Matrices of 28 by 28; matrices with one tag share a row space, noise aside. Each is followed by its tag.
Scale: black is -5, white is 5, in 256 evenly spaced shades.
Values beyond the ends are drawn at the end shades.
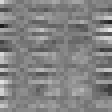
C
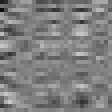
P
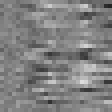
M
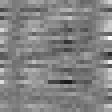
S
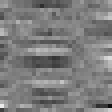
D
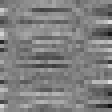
D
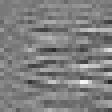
M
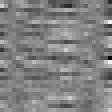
S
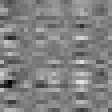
P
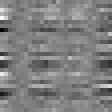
C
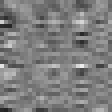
P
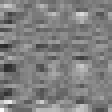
P
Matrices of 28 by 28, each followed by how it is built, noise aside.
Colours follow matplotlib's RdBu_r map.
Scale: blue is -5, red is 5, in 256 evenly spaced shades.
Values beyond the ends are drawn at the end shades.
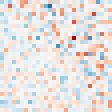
upper triangular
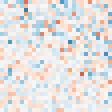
upper triangular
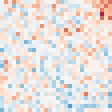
smooth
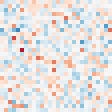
noise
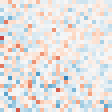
lower triangular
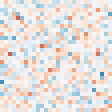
noise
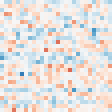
blocks
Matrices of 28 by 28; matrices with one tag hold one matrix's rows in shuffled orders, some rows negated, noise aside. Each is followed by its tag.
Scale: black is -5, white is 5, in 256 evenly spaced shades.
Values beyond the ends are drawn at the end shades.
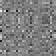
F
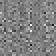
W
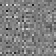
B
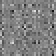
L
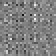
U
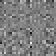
W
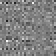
B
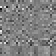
F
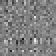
U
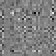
L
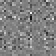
W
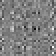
L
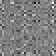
L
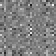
W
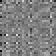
F
